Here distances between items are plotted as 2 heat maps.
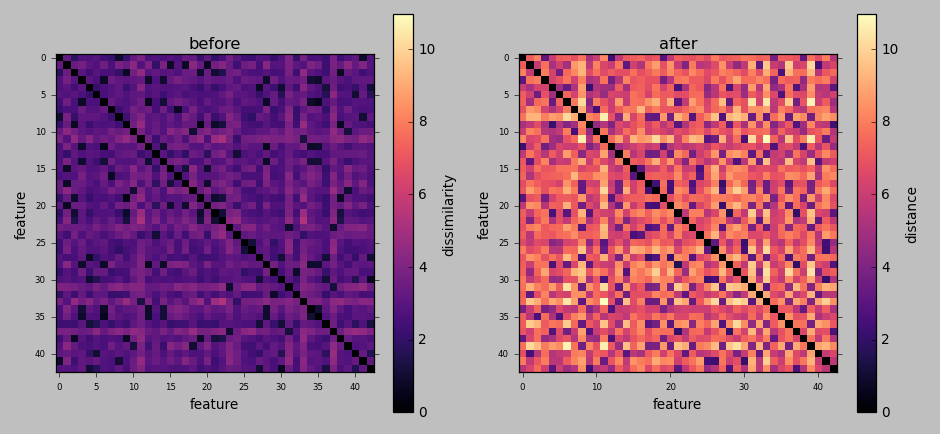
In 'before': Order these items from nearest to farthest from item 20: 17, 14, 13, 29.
17, 13, 29, 14
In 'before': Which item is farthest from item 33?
22
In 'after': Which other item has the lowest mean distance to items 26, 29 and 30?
41
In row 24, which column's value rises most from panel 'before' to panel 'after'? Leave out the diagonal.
11
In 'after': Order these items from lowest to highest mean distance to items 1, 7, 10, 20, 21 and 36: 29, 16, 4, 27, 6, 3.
4, 27, 3, 6, 16, 29
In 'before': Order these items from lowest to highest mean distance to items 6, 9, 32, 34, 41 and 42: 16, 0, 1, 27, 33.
0, 27, 16, 1, 33
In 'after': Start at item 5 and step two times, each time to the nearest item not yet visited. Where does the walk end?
2
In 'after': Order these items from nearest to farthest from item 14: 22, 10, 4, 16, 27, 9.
22, 4, 9, 16, 10, 27
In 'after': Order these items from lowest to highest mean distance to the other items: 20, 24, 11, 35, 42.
42, 20, 35, 24, 11
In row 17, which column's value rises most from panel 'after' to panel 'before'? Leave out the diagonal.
18
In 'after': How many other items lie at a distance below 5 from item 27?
10
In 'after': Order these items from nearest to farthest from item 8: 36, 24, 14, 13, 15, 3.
36, 13, 15, 24, 3, 14
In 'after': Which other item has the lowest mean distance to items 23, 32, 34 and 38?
12
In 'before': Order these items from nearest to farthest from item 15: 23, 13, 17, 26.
17, 13, 23, 26
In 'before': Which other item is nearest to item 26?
25
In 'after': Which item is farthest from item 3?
29
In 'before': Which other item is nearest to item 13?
24
